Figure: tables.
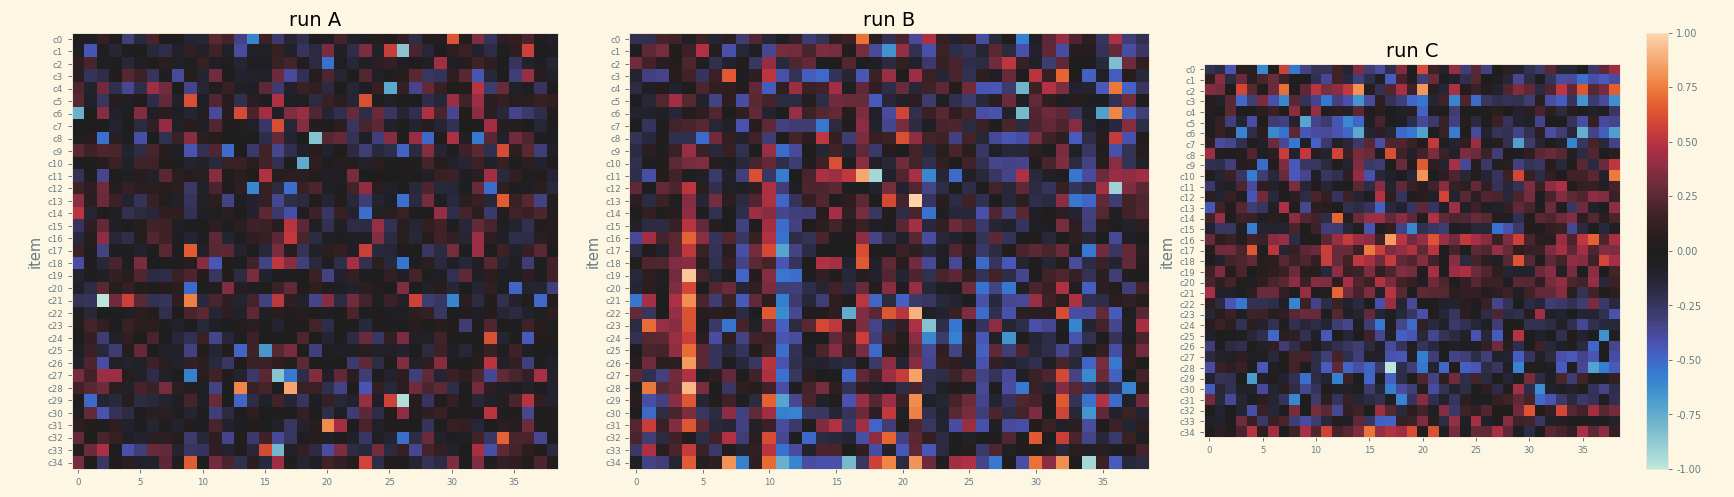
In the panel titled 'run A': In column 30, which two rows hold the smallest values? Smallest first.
c21, c6
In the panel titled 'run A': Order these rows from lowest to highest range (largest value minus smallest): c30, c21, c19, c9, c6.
c19, c30, c9, c6, c21
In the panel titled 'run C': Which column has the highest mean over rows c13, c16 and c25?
29
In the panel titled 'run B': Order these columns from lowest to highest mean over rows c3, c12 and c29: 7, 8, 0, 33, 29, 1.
1, 33, 8, 0, 29, 7
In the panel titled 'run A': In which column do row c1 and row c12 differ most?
26
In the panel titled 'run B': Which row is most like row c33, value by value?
c16
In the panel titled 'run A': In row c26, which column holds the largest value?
33
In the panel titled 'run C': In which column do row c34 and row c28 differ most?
17
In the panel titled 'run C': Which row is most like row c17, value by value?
c34
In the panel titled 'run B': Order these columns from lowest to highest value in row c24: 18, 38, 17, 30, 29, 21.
18, 30, 29, 38, 21, 17
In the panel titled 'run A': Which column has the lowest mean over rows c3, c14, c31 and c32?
17
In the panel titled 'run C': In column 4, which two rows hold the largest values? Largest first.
c17, c34
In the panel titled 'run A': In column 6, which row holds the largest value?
c4
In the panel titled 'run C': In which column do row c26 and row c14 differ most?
12
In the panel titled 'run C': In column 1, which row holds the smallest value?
c7
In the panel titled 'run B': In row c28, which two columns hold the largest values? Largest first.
4, 1
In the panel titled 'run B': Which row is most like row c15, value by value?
c9
